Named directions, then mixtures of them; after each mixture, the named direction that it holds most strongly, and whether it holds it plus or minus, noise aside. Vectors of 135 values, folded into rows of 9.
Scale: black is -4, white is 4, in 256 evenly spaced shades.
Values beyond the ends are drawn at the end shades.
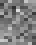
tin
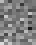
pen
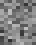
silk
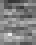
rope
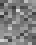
tin, plus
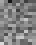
pen, plus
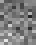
pen, plus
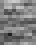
rope, minus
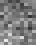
pen, plus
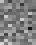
pen, plus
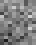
tin, minus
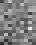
pen, minus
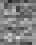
rope, plus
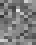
tin, plus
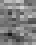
rope, minus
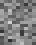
silk, plus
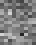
silk, plus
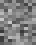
silk, plus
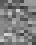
tin, plus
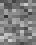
rope, plus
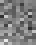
pen, plus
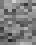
rope, minus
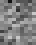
silk, plus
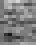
rope, minus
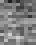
rope, plus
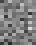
pen, minus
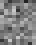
tin, minus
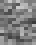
silk, minus
